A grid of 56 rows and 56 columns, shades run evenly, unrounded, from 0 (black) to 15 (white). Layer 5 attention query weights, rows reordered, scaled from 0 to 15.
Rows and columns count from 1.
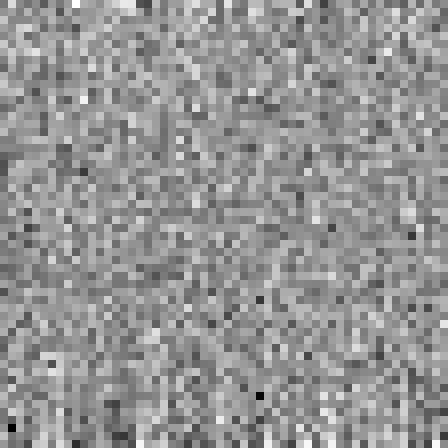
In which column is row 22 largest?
39
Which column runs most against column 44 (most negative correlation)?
47
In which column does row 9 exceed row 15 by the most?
25
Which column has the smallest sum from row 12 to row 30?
1
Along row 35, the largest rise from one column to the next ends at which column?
24
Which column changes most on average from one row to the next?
23
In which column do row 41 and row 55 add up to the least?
16
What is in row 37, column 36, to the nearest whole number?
10
